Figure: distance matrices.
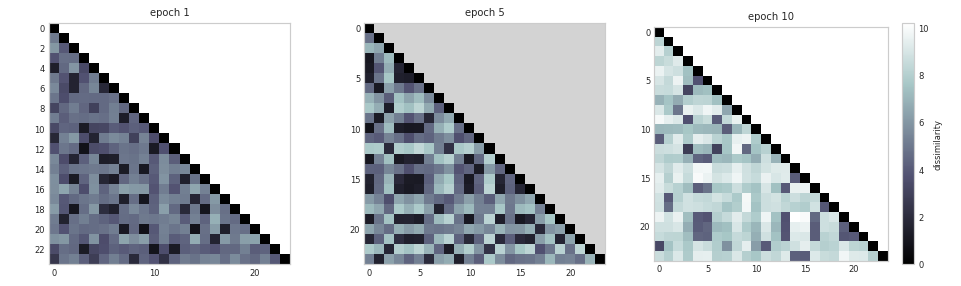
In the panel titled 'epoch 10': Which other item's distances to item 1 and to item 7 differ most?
17
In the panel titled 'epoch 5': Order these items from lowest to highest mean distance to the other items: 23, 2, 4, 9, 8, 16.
4, 16, 9, 23, 2, 8
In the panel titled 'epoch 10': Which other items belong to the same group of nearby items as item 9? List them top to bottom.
3, 6, 12
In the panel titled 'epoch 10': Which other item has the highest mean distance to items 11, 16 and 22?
15
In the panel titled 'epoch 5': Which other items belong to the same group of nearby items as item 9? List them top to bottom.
1, 6, 23
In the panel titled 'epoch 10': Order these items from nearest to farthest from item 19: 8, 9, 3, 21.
21, 3, 9, 8
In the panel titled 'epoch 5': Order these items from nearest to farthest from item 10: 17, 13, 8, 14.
13, 14, 17, 8
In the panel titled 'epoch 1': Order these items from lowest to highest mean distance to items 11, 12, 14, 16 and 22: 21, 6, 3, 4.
3, 4, 21, 6
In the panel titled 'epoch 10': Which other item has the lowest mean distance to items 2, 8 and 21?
13
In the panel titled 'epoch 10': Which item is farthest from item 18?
9
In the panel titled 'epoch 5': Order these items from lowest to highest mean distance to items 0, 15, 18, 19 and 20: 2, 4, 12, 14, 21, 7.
4, 21, 14, 7, 2, 12
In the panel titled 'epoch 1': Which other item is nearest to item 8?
23
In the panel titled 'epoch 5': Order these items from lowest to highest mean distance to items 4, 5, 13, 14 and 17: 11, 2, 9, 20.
11, 9, 20, 2
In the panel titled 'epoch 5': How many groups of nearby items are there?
6
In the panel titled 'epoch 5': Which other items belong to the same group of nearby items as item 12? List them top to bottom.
2, 8, 22
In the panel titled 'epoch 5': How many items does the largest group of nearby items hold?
10
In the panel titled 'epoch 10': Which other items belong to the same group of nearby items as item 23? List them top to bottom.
14, 15
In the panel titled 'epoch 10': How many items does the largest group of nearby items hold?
7
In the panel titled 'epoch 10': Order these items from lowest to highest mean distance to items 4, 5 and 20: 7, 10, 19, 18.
19, 10, 7, 18
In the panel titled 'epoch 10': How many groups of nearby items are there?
7
